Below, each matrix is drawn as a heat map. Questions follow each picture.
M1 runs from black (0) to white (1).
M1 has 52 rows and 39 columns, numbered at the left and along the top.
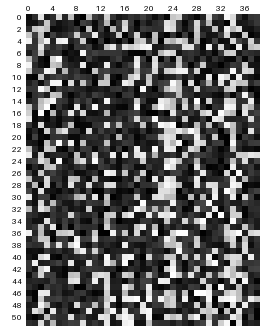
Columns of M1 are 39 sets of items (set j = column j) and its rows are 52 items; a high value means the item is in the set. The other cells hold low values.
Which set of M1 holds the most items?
34
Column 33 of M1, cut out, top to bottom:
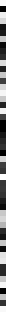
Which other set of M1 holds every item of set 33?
2
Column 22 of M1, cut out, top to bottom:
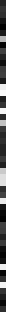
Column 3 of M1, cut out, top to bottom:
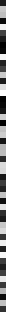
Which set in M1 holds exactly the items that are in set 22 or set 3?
23
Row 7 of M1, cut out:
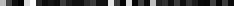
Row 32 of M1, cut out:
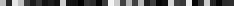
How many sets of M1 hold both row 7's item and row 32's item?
3
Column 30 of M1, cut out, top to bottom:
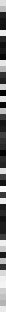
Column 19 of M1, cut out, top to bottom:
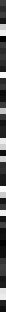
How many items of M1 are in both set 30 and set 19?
5
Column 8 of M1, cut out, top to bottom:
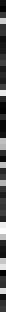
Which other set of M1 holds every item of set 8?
36
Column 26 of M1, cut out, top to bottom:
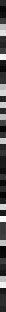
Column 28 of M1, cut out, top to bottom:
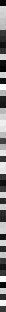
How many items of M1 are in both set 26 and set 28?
8
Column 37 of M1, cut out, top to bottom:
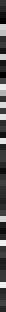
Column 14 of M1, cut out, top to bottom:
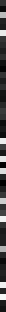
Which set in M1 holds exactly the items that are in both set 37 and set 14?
38
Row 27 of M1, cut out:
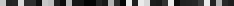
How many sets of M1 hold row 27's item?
12
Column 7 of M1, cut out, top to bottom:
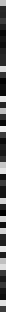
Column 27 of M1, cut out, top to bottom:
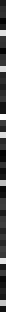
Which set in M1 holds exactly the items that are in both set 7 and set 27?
12
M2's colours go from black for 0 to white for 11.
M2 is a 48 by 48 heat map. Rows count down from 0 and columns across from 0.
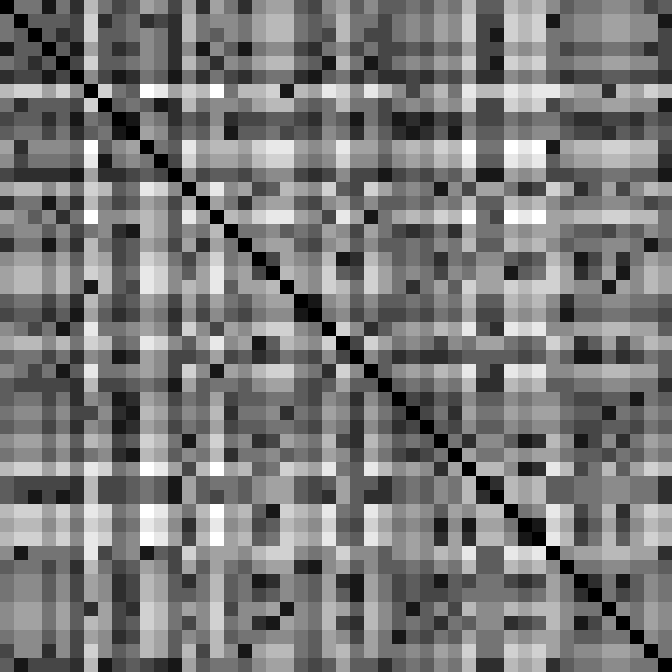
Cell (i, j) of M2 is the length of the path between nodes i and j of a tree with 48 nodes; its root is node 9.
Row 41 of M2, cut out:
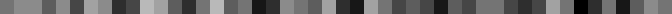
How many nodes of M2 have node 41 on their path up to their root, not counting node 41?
10
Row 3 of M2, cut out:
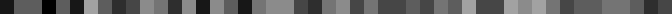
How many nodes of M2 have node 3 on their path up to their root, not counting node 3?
4
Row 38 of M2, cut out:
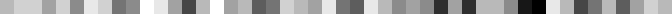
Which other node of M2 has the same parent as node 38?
33
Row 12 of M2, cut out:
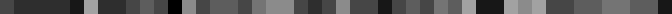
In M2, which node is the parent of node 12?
5
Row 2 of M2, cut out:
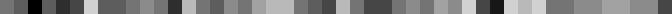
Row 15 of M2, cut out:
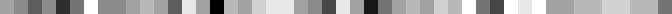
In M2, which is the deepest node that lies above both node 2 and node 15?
35
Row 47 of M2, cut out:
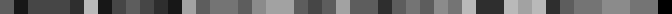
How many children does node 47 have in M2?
2
